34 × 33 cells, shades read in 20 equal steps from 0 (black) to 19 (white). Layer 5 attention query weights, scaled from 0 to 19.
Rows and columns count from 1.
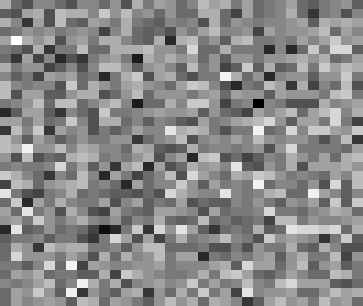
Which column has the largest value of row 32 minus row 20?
5
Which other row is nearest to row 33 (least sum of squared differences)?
30
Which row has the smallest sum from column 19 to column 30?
12
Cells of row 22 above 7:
26
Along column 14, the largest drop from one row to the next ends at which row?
19
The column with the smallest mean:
14
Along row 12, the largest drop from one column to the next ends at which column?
24
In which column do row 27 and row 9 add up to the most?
21
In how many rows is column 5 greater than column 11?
15
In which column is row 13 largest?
31
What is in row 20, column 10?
3
